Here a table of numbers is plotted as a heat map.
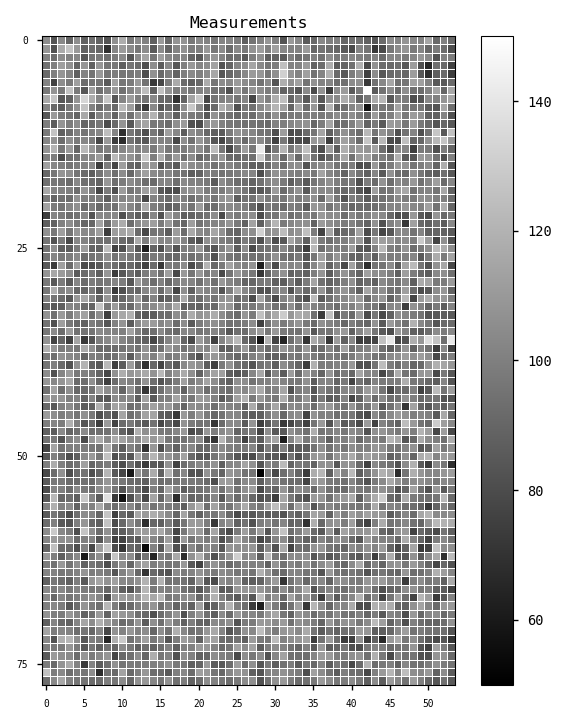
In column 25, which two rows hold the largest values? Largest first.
62, 36
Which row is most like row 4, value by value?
3
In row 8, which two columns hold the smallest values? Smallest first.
42, 13
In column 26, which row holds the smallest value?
48
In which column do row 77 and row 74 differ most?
45
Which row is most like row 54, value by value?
21
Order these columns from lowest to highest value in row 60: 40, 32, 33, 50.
50, 32, 40, 33
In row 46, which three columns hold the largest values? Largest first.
51, 47, 3
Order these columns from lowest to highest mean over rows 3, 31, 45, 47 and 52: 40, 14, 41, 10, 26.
10, 26, 41, 40, 14
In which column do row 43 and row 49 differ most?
13
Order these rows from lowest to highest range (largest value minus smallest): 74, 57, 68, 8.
74, 57, 68, 8
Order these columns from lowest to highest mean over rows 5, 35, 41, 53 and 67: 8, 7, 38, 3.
8, 38, 7, 3
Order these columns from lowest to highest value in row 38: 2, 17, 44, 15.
44, 17, 2, 15
